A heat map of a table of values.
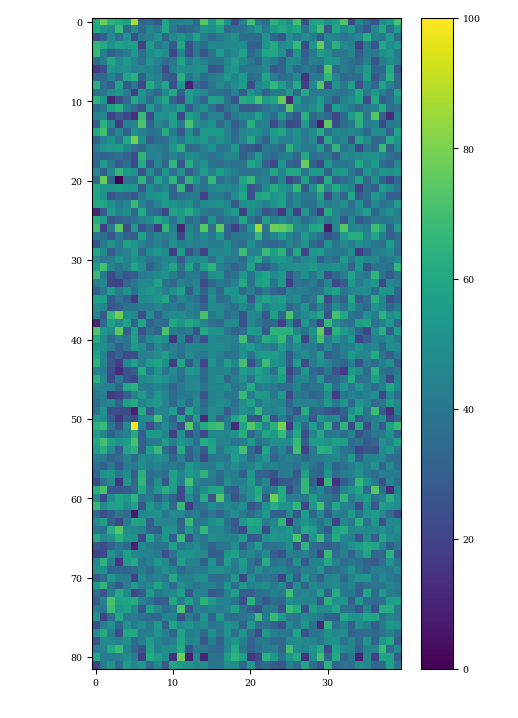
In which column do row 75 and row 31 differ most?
1
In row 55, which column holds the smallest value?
14
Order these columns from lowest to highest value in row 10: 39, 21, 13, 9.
13, 39, 9, 21
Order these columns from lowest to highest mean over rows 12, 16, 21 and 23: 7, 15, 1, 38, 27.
38, 7, 27, 15, 1
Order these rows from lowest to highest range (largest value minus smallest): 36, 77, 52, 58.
36, 77, 52, 58
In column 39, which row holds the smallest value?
62
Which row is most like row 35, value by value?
22
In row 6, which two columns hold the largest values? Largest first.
30, 38
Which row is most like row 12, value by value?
49
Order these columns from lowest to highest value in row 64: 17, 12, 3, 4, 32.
17, 4, 12, 32, 3
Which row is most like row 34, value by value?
78
